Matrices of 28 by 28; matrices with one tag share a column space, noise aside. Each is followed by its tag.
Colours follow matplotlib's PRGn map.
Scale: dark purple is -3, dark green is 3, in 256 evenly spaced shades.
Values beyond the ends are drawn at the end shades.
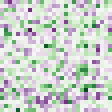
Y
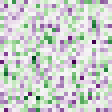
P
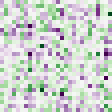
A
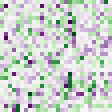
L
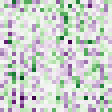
P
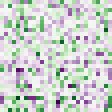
P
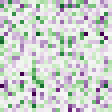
L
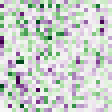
L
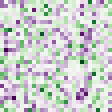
Y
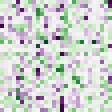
P
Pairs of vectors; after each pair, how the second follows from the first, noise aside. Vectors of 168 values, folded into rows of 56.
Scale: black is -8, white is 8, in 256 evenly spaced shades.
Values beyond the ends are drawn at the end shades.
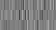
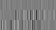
reversed, partly zeroed.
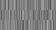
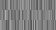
wrapped around.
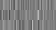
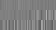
reversed, negated, partly zeroed.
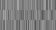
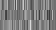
wrapped around, negated, scaled up.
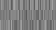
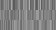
negated.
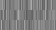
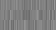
reversed, shrunk.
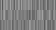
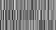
wrapped around, negated, scaled up.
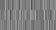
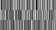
wrapped around, scaled up.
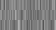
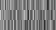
wrapped around, negated, scaled up.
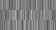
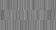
reversed, shrunk.
